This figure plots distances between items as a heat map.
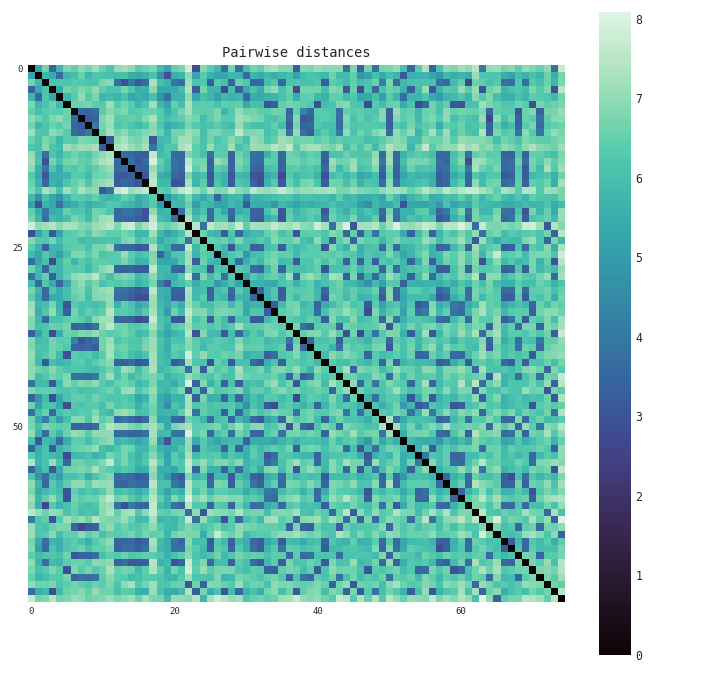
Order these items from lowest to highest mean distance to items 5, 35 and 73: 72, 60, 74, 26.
60, 26, 72, 74
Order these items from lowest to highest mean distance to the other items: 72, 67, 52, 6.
67, 52, 6, 72
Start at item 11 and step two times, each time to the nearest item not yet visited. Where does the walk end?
17
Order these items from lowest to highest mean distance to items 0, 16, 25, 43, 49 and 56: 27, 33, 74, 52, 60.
27, 52, 33, 60, 74
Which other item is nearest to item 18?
26
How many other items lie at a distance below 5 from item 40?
9
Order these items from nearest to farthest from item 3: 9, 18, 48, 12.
48, 18, 12, 9
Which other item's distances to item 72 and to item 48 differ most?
22
